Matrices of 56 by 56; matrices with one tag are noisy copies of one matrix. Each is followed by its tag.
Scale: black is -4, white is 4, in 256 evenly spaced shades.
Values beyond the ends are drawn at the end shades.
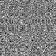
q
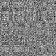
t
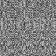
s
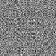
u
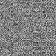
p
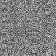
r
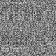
t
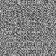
u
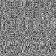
s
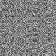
r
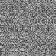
q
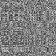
t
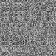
t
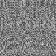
s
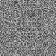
u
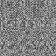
s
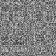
t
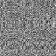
s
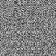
u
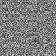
r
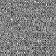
p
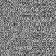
p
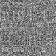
t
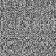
s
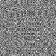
u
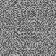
u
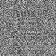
u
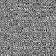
p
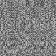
s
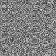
r
